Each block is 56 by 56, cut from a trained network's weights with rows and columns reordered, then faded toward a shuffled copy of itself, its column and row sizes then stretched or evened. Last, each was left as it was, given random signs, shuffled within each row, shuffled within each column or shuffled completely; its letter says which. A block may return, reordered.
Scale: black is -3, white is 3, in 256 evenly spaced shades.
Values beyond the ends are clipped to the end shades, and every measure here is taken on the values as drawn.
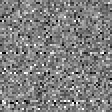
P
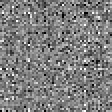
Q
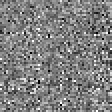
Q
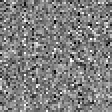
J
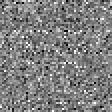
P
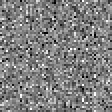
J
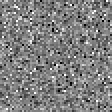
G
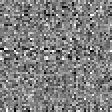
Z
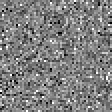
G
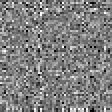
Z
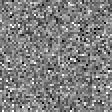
G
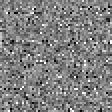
P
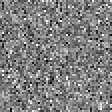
J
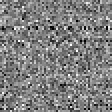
Z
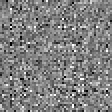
Q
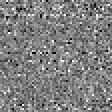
P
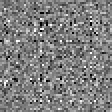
Q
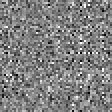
Q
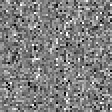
J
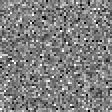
G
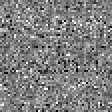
P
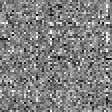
Q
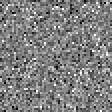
G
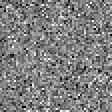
G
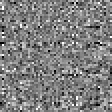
Z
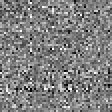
Q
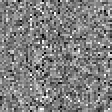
J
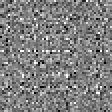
Z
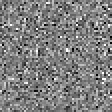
Z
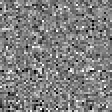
Z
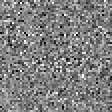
P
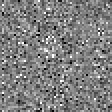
J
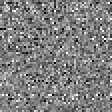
P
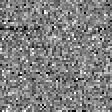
P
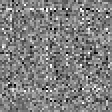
Q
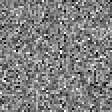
J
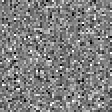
J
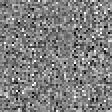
J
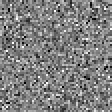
G
